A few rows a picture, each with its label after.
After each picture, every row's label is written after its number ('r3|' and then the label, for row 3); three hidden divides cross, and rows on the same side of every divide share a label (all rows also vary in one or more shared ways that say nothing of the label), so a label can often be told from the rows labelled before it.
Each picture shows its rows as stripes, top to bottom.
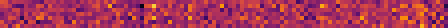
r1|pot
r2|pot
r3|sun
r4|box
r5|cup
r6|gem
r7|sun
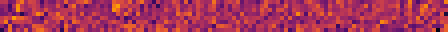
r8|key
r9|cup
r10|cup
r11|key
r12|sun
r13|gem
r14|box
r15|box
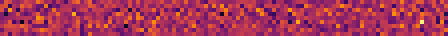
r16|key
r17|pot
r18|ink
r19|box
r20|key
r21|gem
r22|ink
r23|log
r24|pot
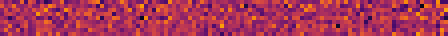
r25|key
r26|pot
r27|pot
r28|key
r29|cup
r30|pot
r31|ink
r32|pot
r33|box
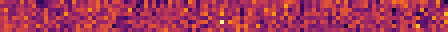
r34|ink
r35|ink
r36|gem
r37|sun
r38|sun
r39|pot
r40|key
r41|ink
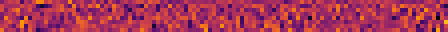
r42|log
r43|ink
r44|sun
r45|ink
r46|ink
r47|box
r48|key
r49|gem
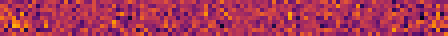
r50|ink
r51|pot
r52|pot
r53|box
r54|pot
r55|sun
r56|sun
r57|box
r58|log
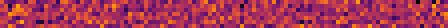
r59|pot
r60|sun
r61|sun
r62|box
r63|gem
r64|ink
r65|ink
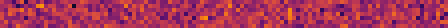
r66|key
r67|log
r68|box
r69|ink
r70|log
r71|pot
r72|log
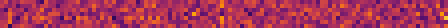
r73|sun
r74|pot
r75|key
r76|ink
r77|key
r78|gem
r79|pot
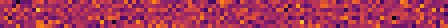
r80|log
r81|ink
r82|log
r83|box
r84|pot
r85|key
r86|cup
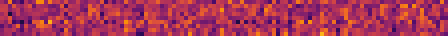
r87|gem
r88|log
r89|pot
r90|log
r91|ink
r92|gem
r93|log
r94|sun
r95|sun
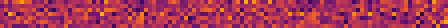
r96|cup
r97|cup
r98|ink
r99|ink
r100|key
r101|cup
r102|gem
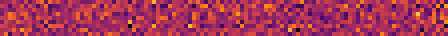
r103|cup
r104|log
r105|box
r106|box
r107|gem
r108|box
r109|pot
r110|cup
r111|pot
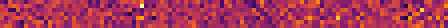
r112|box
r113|ink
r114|pot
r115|pot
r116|gem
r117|gem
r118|gem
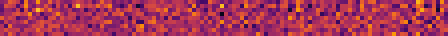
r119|ink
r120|ink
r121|cup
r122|box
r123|pot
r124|cup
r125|gem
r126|gem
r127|box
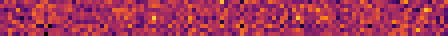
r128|cup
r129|pot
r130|cup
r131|box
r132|ink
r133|cup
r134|box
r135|ink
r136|key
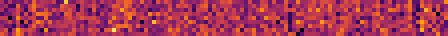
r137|ink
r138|log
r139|cup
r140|cup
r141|log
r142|sun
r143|key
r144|sun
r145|log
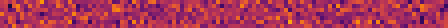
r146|log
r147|log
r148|cup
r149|gem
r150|box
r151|cup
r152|pot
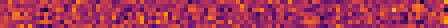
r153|box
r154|gem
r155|box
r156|pot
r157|ink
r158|pot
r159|key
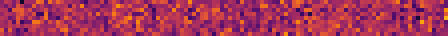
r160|pot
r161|box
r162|log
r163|ink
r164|log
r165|key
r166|gem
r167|gem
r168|ink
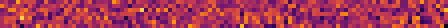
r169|ink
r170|pot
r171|box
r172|cup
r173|box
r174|log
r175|pot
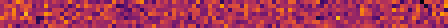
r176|cup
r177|ink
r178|cup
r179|sun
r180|gem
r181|sun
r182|ink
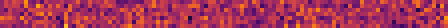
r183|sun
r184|log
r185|cup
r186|gem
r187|gem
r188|gem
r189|ink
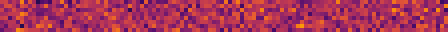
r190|box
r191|ink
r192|sun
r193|box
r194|log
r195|cup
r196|sun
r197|box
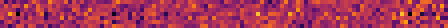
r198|ink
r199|sun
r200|gem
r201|key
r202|log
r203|box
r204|cup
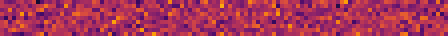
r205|sun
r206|sun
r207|key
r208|key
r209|box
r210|pot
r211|sun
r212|ink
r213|log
